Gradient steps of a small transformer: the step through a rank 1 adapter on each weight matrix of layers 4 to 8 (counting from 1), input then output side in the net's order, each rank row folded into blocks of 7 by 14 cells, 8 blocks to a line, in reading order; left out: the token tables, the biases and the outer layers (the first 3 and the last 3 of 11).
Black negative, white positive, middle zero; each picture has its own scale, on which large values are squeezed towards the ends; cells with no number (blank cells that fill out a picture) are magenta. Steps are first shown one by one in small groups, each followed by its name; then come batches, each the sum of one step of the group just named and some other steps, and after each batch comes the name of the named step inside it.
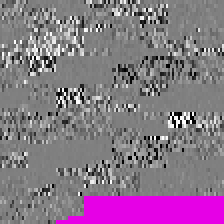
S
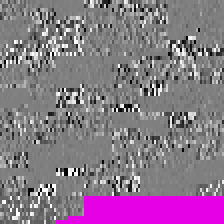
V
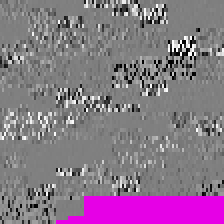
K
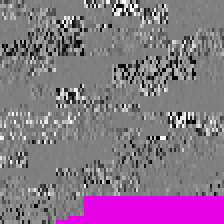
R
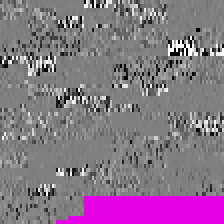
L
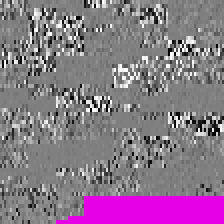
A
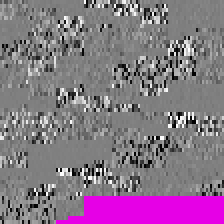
R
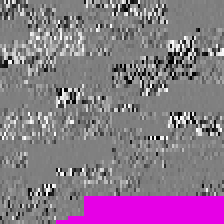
K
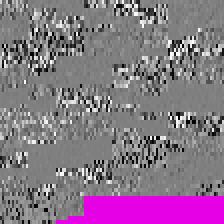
A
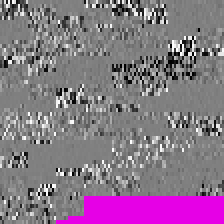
K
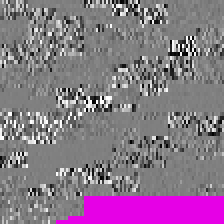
A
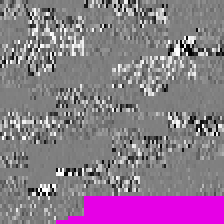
V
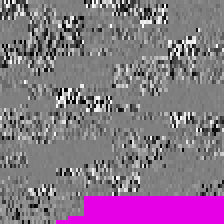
A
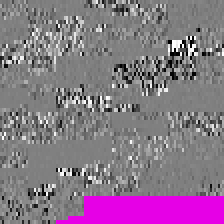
K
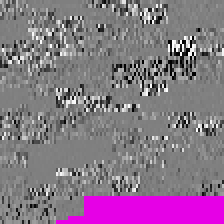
K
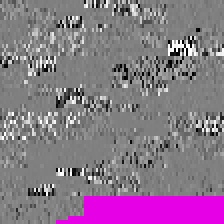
L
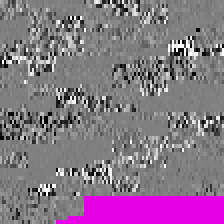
L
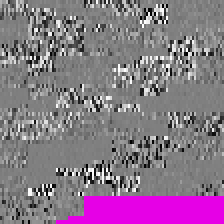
A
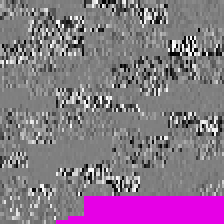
V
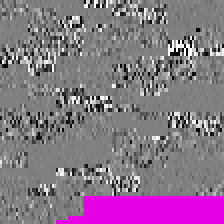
L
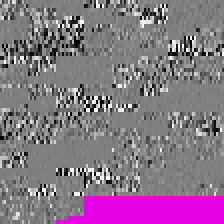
A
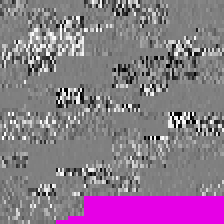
S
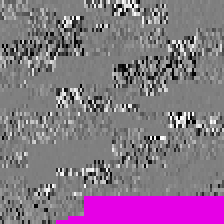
R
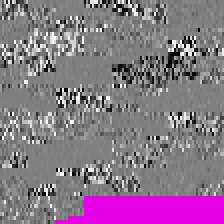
S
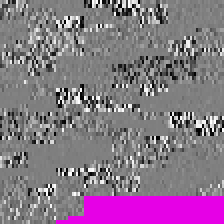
S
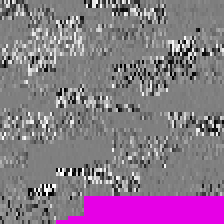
K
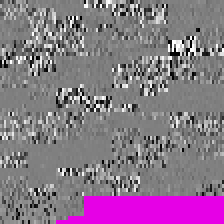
L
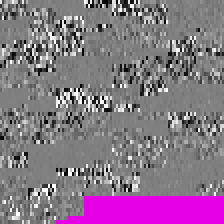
V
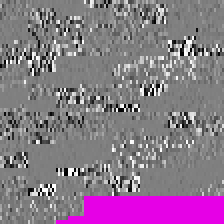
V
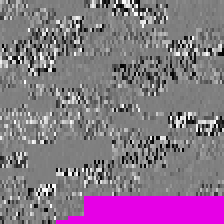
V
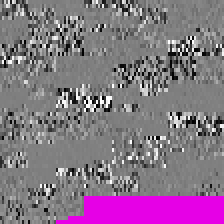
R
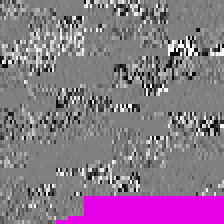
L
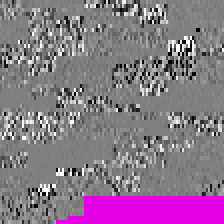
K
